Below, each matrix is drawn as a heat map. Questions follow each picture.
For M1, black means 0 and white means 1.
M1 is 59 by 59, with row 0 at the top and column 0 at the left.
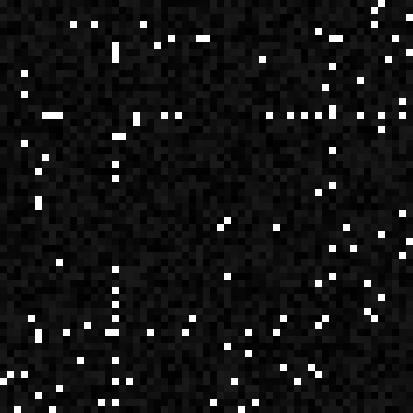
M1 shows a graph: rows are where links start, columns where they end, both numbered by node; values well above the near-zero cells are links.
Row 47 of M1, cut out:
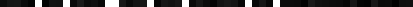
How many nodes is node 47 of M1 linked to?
8
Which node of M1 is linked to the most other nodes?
node 16
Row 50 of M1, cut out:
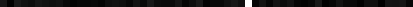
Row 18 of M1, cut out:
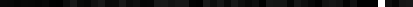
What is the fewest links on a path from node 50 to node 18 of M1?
5
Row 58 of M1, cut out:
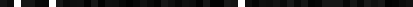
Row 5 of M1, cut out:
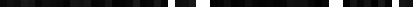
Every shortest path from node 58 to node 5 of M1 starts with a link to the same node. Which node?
node 7
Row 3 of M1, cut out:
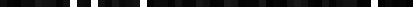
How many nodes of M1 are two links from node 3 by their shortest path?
2
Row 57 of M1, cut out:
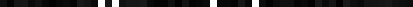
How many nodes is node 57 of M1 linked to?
4
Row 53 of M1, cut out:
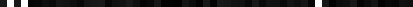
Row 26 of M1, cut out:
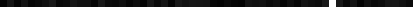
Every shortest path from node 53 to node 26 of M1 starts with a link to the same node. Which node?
node 45
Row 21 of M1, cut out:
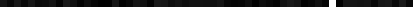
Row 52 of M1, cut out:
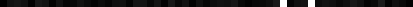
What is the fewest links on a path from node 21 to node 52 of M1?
5
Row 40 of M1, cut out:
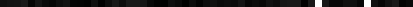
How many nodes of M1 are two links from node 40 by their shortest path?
6
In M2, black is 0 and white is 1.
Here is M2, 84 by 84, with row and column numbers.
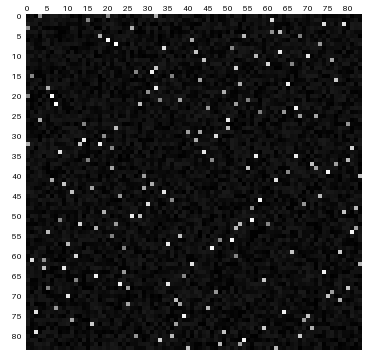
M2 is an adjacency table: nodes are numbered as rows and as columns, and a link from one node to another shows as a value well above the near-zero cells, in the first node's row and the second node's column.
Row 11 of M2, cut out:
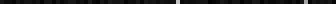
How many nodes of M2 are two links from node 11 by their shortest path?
2
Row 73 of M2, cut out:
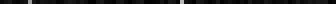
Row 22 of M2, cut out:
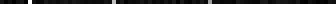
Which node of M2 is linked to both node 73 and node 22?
node 7
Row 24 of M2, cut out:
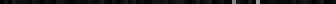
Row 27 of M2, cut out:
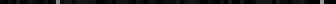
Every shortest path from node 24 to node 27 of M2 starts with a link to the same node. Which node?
node 58
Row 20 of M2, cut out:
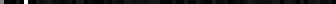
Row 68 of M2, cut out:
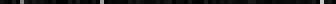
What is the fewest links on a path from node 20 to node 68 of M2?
5
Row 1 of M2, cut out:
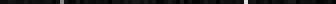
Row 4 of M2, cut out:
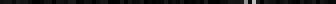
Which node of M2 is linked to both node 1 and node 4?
node 61
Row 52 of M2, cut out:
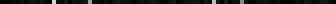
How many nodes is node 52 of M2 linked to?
4
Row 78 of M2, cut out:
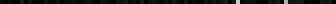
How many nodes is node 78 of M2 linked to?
2
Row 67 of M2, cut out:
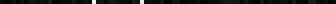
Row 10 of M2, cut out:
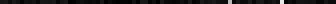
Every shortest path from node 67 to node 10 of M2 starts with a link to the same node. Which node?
node 35
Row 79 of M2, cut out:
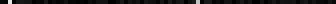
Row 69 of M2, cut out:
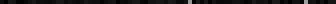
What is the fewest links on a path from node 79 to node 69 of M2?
5
